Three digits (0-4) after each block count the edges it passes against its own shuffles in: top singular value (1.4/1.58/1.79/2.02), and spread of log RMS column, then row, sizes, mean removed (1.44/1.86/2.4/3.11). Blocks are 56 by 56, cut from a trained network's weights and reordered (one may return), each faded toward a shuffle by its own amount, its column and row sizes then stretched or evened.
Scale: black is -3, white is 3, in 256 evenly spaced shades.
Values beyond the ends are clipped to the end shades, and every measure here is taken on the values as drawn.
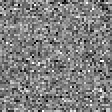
0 0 2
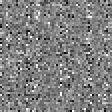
0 3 2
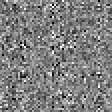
0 2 1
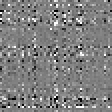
4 4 4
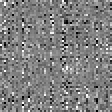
1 4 2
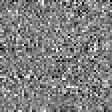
1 0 3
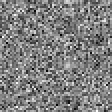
2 0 0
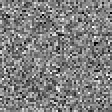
1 0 0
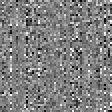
0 4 1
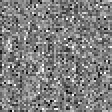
0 0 0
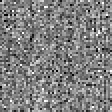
0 0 1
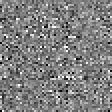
1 1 3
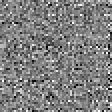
3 2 2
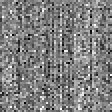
3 1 2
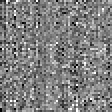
1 2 2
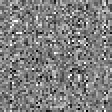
1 3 1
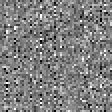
0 3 0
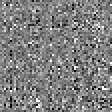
1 3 2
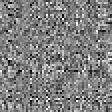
3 2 2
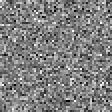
0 0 1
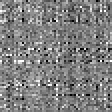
3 0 4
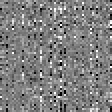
1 4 1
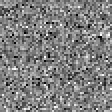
0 0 2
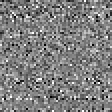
0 0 3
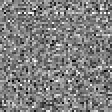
0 0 2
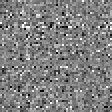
0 1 3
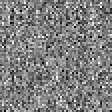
2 1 2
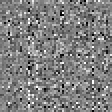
1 3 2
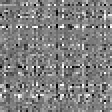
2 2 4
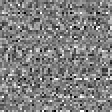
2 0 3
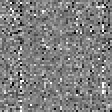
0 3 2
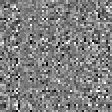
2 3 2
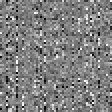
1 4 1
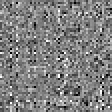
2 3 2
